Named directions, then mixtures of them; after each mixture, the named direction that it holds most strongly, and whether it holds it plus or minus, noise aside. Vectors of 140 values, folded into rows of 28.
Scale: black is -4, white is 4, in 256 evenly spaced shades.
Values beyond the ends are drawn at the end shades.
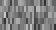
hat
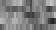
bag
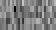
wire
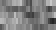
bag, plus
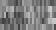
bag, minus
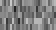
wire, plus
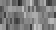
bag, minus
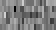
wire, plus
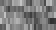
bag, plus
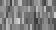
hat, plus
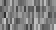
hat, minus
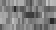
bag, plus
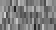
hat, plus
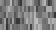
hat, minus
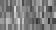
wire, minus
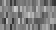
hat, plus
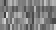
hat, minus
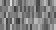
hat, minus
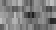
bag, plus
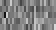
hat, minus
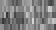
bag, minus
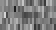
hat, plus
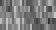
wire, minus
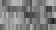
bag, plus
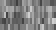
bag, minus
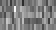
wire, minus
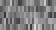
hat, minus
